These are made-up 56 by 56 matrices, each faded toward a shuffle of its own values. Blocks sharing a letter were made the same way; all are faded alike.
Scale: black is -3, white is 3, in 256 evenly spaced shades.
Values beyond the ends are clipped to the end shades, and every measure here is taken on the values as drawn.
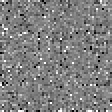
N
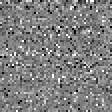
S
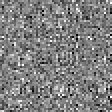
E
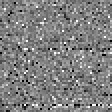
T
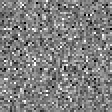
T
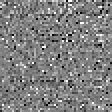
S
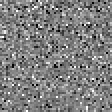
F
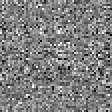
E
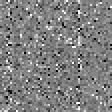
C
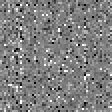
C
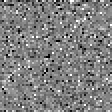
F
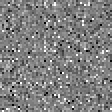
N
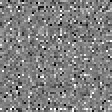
S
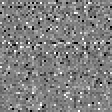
N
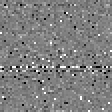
F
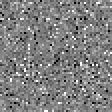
N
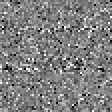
F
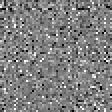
S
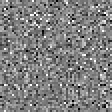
E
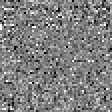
T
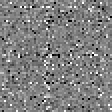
N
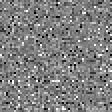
S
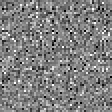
E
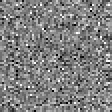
E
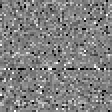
F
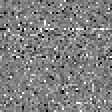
F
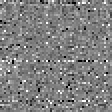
S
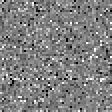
N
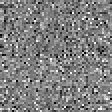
E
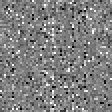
C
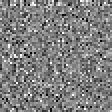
E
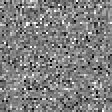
T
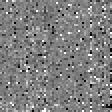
C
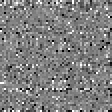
S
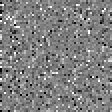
C
